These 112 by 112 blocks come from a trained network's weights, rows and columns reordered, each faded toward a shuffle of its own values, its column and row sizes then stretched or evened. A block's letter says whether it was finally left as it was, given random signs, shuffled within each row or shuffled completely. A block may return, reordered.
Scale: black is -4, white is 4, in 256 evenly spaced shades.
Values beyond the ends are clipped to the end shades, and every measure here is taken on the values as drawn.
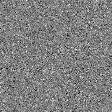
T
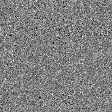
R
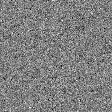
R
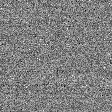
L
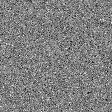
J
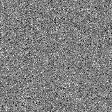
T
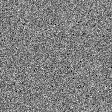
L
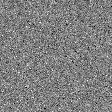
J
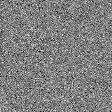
L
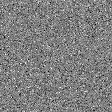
J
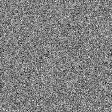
R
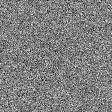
J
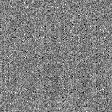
T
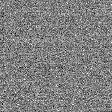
T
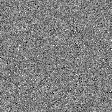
R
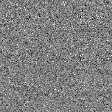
T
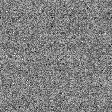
T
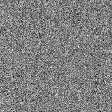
T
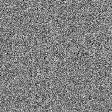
T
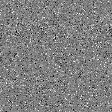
R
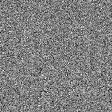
T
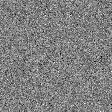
L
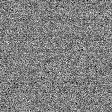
L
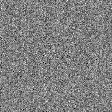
T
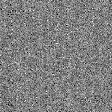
T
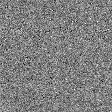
L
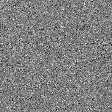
L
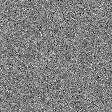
J
